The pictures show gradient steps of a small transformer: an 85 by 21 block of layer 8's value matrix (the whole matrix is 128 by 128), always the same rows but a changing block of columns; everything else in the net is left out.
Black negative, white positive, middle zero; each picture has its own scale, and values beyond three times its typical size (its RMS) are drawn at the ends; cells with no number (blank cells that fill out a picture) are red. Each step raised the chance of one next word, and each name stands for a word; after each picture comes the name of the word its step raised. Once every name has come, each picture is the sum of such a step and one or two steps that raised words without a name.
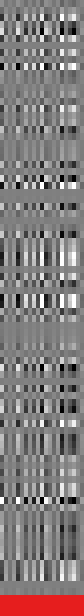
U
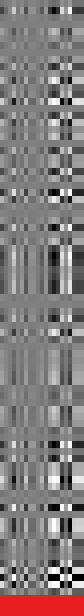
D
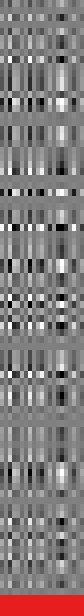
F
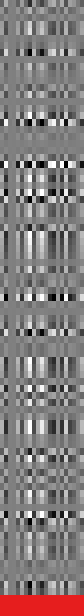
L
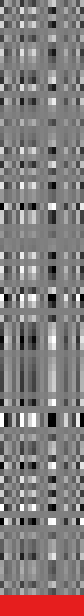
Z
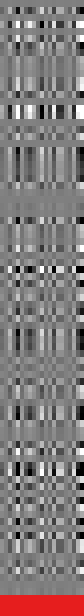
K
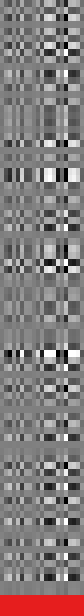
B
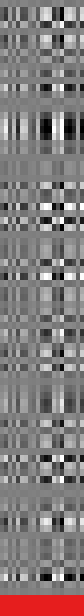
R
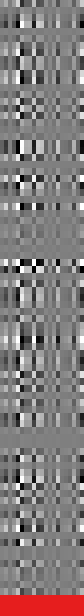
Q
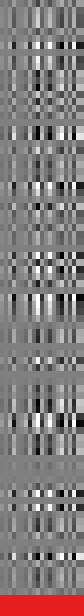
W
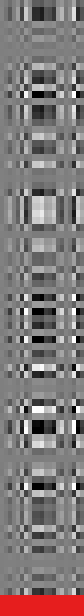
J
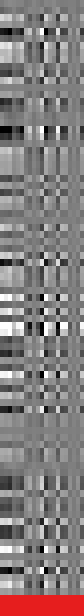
F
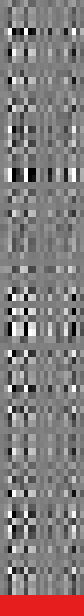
B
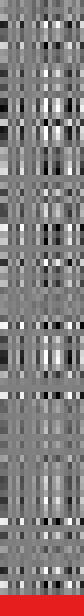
F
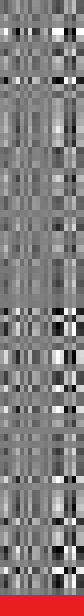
B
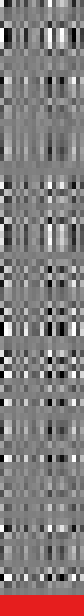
R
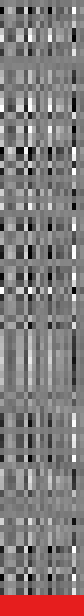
Z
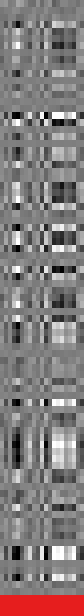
W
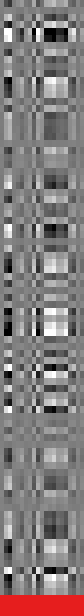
R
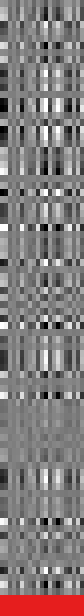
F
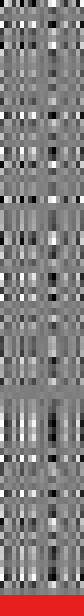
Z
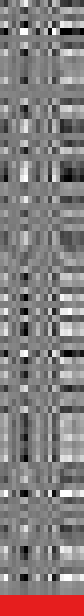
B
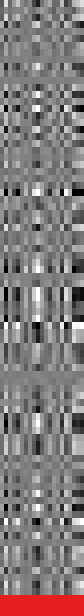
W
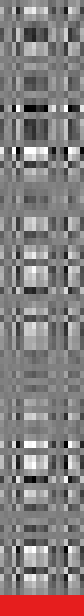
K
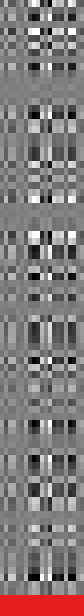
U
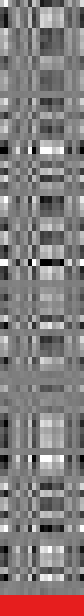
Q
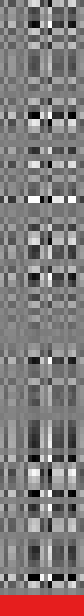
D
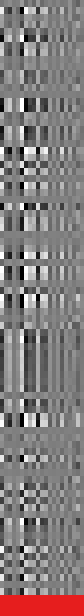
Z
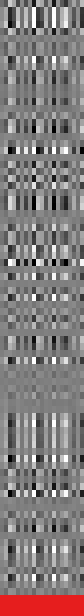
Q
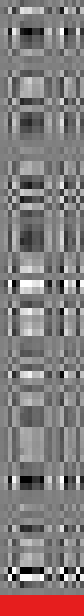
D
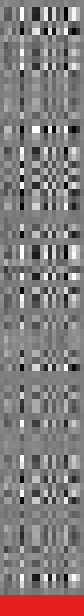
U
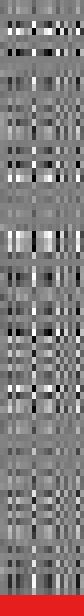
L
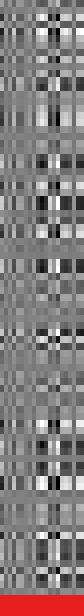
J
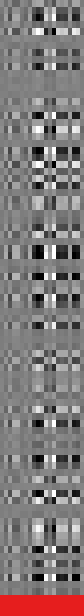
U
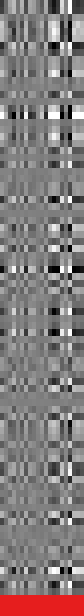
K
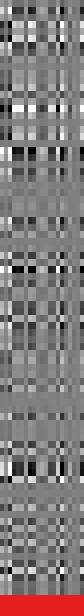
K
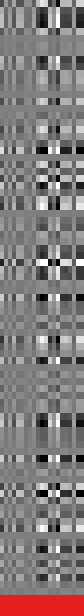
Q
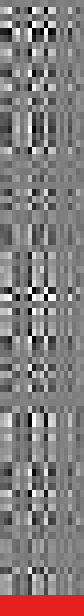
Z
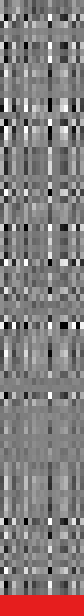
F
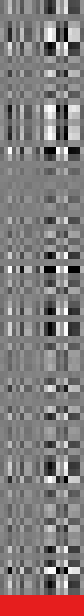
K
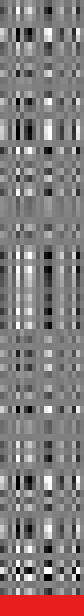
D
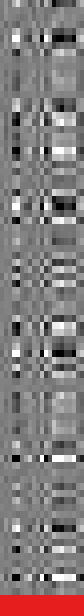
R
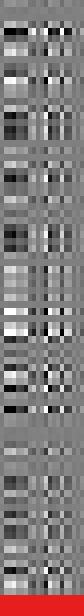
L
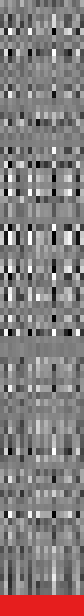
L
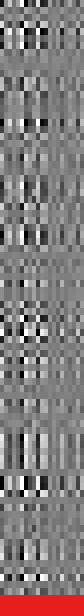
J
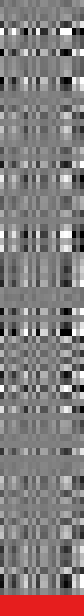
L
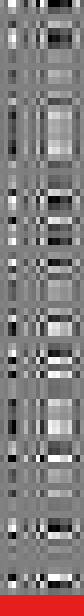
R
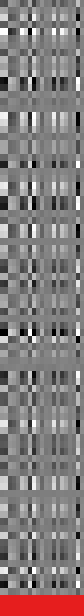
J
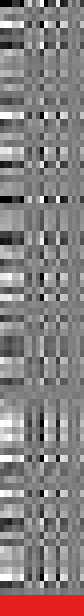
Z
